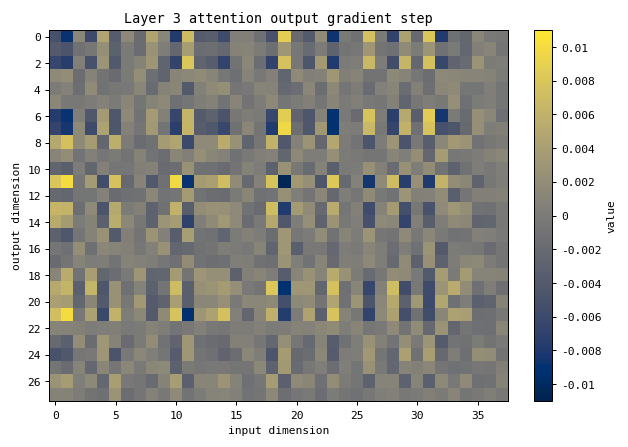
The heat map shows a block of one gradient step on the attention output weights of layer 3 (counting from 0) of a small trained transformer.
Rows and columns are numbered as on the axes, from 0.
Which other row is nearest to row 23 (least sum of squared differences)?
10
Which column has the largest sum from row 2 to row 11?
31
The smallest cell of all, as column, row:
19, 11
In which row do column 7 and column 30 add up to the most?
20
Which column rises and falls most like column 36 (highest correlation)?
35
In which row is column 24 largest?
18
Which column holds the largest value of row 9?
32
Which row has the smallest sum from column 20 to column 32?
6
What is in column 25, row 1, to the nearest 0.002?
0
